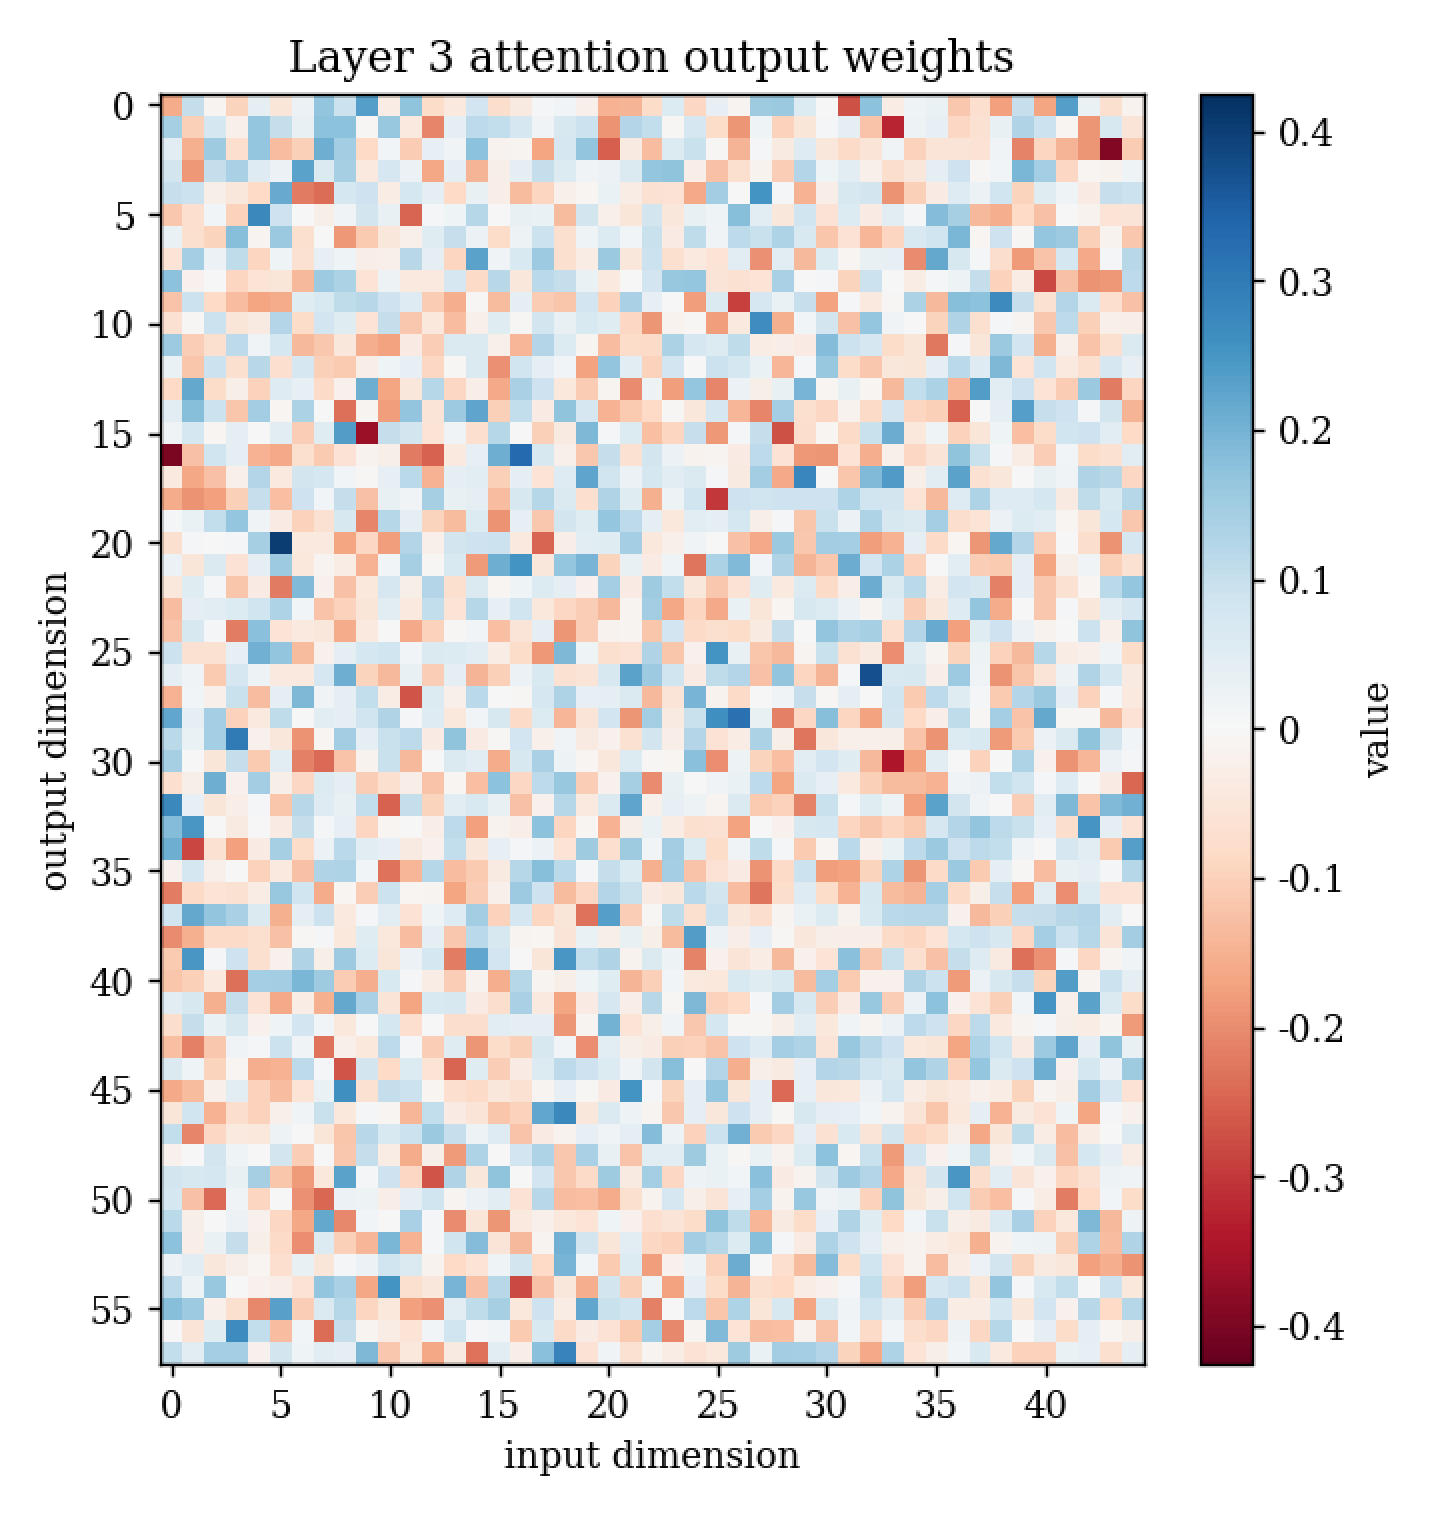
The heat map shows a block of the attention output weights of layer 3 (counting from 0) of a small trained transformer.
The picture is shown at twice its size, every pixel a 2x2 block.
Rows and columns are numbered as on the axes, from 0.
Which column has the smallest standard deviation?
23
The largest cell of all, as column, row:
5, 20
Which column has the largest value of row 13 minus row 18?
1
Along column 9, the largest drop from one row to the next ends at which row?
15
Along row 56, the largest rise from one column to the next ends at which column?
8
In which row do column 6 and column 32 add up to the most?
22
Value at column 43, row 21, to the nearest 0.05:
-0.1
